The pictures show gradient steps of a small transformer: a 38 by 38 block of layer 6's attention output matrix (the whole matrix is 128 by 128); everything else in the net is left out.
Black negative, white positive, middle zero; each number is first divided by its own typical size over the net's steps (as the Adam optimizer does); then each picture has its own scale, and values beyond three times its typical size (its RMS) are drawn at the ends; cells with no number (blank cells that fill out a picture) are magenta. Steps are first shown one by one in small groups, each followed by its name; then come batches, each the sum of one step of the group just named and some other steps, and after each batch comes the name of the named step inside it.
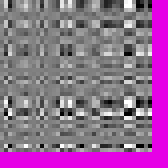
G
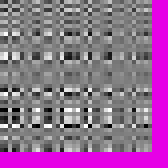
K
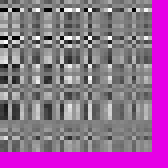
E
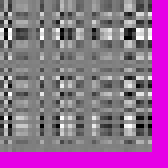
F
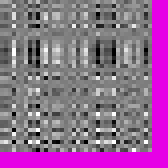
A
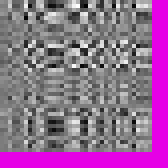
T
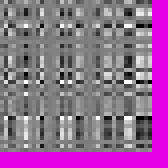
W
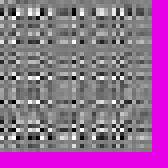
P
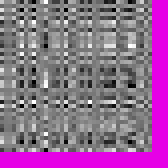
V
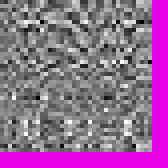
T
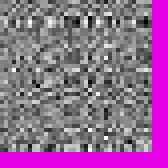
V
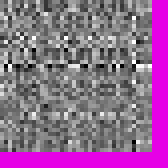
E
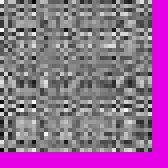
V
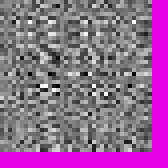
V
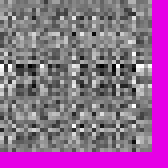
P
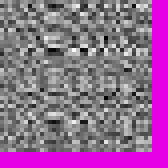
T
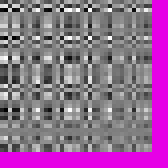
E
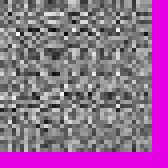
K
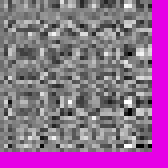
G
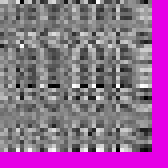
V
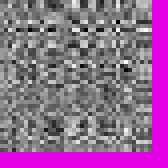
T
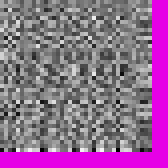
E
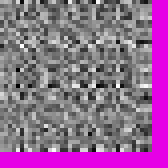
V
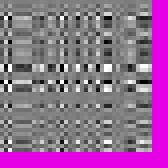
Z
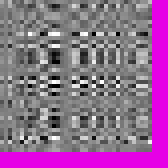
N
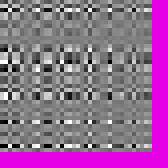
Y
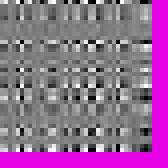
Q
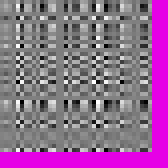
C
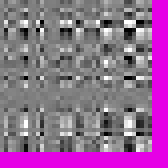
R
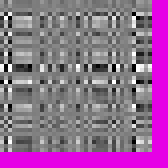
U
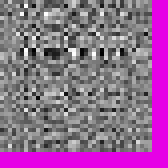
Y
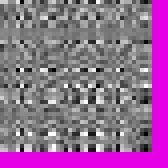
Q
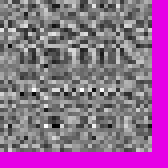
N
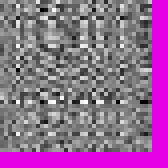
C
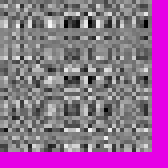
C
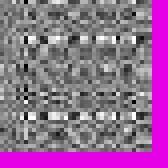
Z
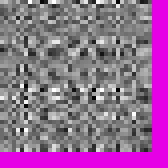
Q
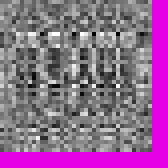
N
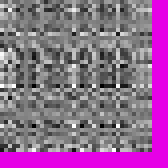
Y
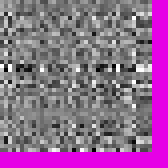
U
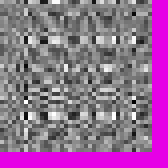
Z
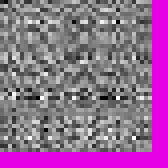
Y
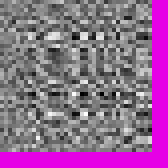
N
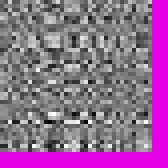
Y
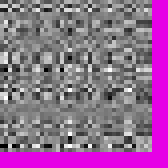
Y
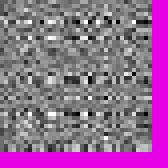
R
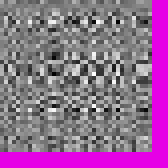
U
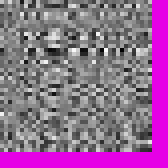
N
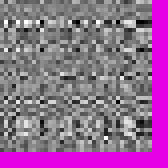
R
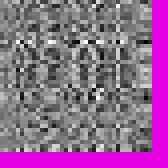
Q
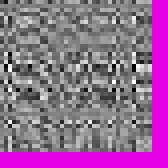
U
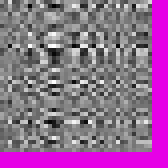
N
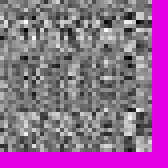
R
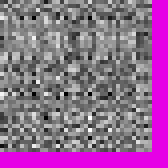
Y
